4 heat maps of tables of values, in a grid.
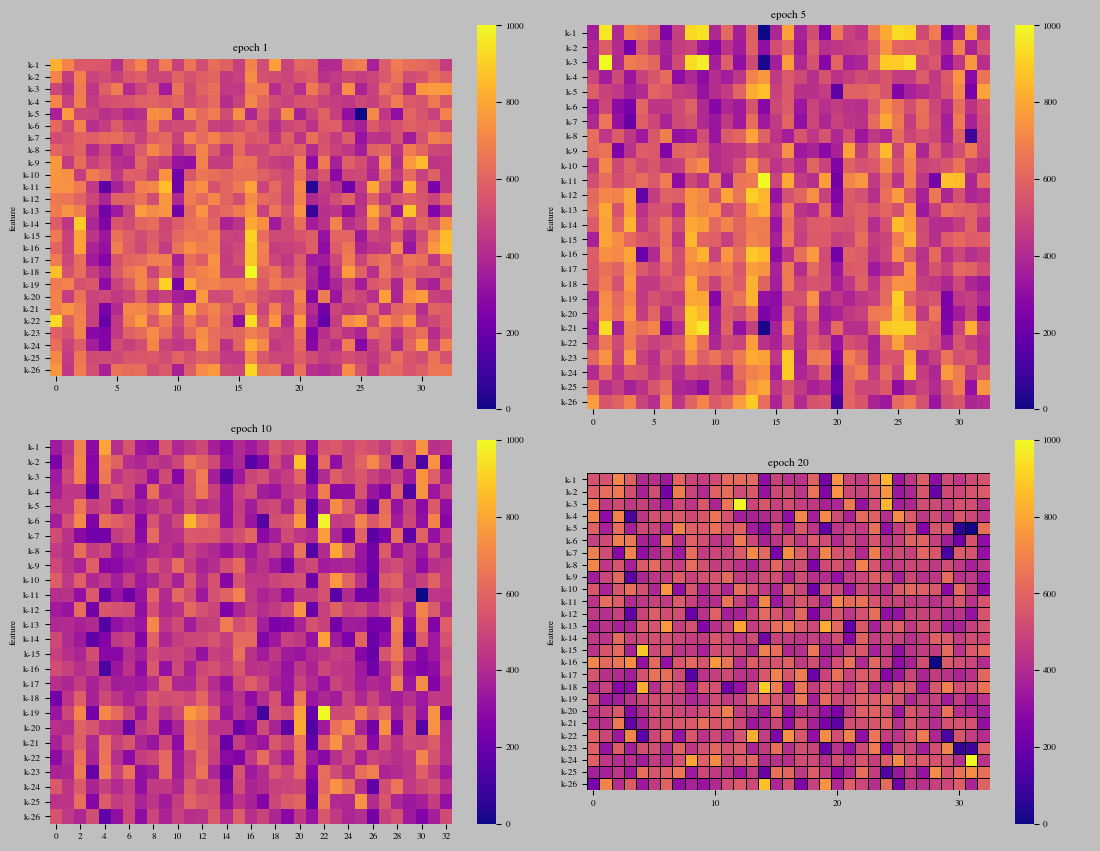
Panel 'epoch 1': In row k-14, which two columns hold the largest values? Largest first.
2, 16
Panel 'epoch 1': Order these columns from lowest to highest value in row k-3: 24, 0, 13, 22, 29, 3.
29, 3, 0, 22, 13, 24
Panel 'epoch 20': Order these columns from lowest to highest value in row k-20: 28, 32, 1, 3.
3, 32, 28, 1
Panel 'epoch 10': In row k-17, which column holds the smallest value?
31
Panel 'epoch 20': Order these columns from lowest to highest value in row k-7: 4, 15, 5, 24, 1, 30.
15, 4, 5, 24, 1, 30
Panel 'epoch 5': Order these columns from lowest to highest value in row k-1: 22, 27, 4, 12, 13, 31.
12, 22, 27, 13, 4, 31
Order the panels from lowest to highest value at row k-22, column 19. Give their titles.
epoch 10, epoch 1, epoch 5, epoch 20
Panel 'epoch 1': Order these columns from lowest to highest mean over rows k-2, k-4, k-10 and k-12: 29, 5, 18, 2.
5, 18, 29, 2
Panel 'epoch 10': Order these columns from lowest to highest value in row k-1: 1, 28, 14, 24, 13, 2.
14, 13, 1, 24, 28, 2
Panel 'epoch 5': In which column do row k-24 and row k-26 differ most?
0
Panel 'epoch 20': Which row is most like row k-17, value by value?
k-12
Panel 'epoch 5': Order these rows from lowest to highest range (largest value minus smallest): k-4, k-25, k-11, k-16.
k-4, k-25, k-16, k-11
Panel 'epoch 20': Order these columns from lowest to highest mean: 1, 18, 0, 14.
18, 1, 14, 0
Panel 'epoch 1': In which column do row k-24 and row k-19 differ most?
9
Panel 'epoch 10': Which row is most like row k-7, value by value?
k-14
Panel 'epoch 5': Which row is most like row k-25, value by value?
k-5
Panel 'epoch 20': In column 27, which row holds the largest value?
k-22
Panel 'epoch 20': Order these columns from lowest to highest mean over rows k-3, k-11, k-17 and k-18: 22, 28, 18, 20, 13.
18, 13, 28, 22, 20
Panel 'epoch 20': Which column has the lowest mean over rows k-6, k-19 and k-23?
30
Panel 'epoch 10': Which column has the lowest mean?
21
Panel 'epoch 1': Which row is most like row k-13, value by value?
k-11
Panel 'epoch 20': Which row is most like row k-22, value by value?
k-7
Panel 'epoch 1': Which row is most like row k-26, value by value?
k-18
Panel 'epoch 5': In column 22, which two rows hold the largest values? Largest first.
k-11, k-24
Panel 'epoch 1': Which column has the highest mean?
16
